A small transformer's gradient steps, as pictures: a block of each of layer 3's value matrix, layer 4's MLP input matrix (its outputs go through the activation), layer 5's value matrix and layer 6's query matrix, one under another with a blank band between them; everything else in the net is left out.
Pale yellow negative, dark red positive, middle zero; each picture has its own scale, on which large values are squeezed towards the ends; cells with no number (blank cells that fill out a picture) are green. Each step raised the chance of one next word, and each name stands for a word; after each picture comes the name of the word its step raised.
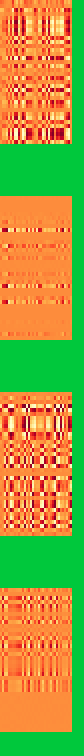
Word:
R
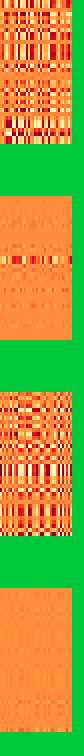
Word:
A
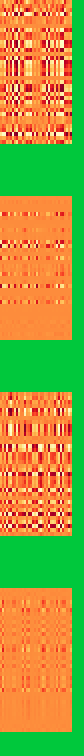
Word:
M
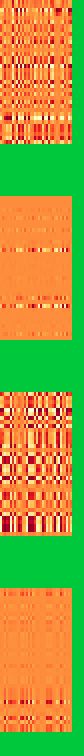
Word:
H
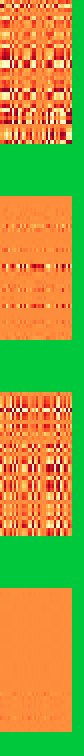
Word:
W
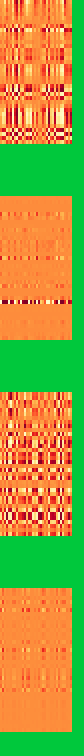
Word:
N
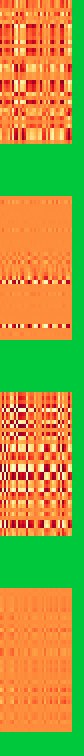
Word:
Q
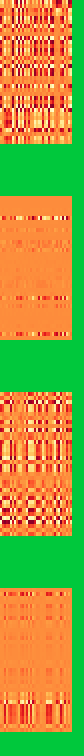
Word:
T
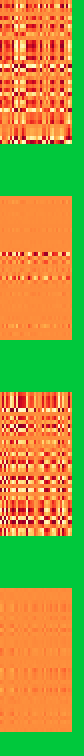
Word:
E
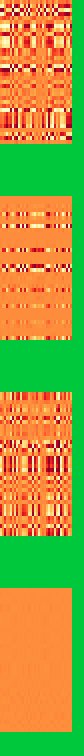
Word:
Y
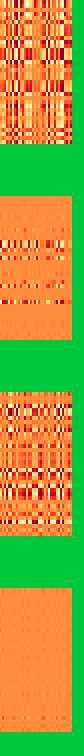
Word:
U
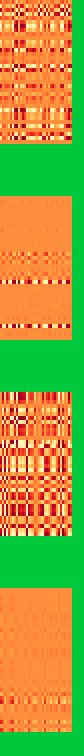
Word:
Y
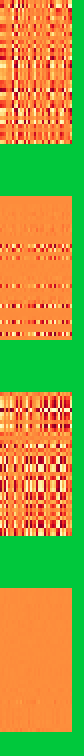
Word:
W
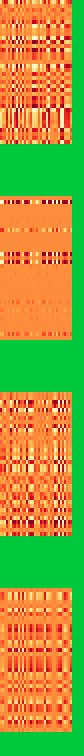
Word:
T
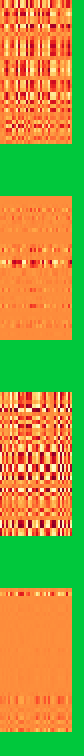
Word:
Q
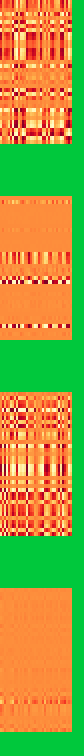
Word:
A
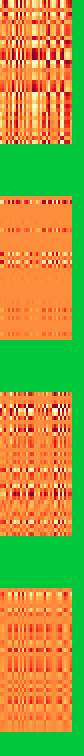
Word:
U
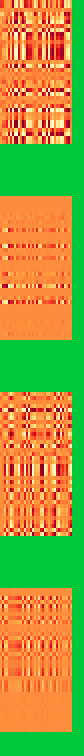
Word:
A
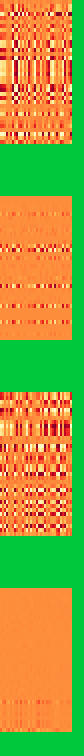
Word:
M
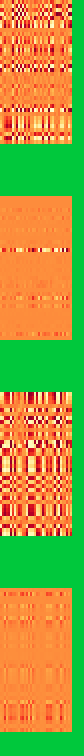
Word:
Y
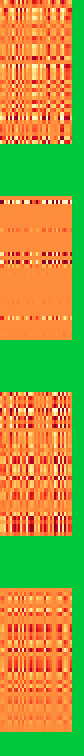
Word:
H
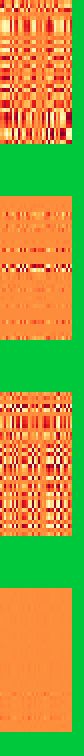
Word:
R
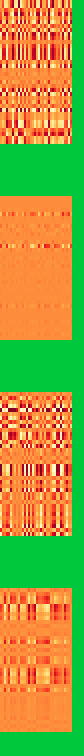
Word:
A
